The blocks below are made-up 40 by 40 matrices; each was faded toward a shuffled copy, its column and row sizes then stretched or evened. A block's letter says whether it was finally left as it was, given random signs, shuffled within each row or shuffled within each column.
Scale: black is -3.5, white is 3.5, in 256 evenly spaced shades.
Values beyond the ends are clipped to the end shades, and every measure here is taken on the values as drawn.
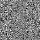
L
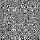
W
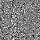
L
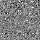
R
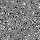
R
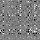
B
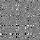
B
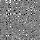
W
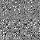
W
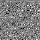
R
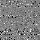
R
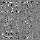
W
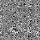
W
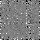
W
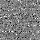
R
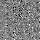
L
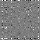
B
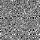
B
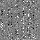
L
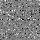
R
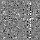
W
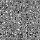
W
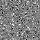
L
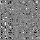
B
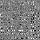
B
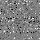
R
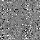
W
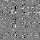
W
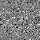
R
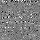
R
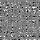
B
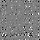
B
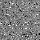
R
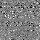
R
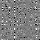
B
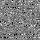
R
